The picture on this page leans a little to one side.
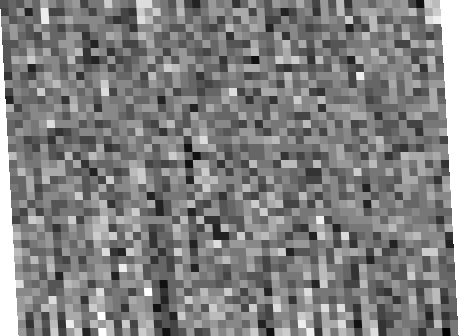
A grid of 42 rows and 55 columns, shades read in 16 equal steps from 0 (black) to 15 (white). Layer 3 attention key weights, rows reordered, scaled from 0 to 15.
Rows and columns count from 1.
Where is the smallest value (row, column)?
42, 54
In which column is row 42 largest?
11
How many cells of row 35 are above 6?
37
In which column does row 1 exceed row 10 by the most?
18
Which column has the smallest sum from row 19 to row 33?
23
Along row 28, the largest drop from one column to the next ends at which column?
40
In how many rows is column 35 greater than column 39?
15
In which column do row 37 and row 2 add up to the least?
32
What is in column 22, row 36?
9
